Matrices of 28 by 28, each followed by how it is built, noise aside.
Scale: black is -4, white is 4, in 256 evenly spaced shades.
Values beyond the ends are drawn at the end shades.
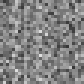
repeating rows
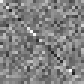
diagonal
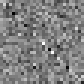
diagonal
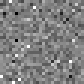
sparse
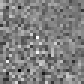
lower triangular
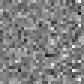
uneven columns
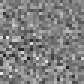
lower triangular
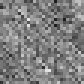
Toeplitz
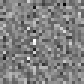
uneven columns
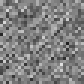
Hankel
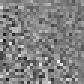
lower triangular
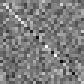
diagonal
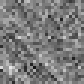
Toeplitz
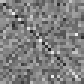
diagonal
